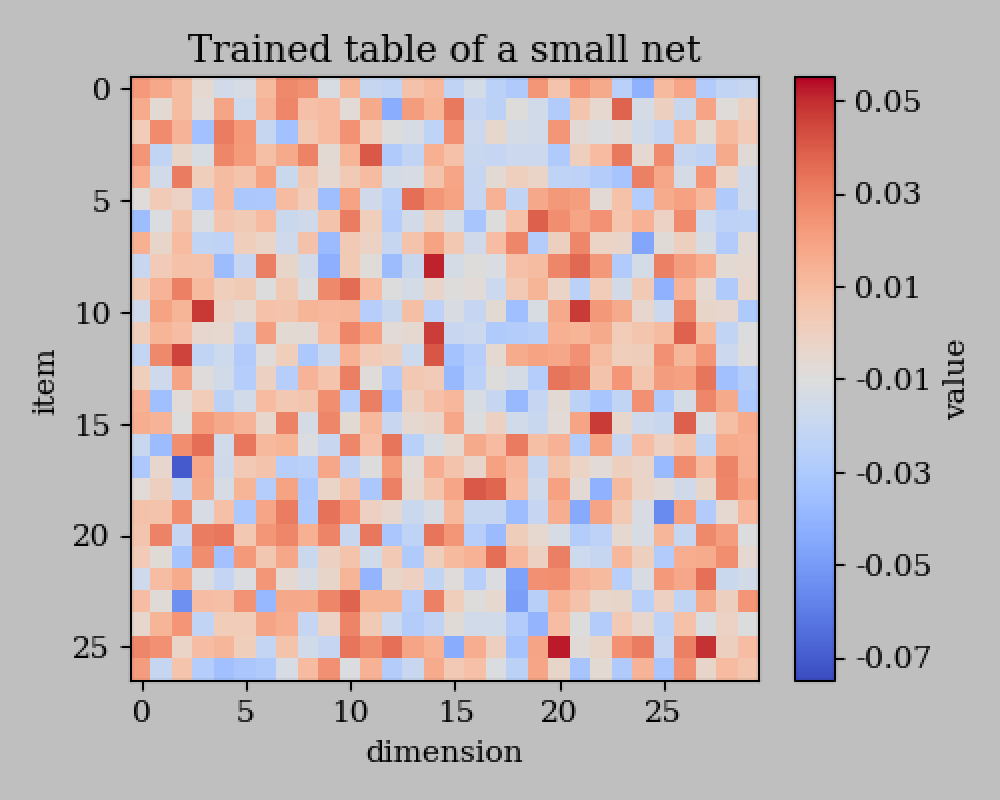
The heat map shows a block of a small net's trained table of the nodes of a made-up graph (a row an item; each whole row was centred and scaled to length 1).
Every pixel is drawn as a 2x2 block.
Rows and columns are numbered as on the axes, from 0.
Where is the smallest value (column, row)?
2, 17
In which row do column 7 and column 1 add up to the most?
20
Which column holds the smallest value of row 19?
25
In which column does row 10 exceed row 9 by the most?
21
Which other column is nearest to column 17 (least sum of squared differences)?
16
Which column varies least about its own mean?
29
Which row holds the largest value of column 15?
1
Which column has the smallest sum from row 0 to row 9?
12
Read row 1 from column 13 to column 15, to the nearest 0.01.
0.02 0.01 0.03
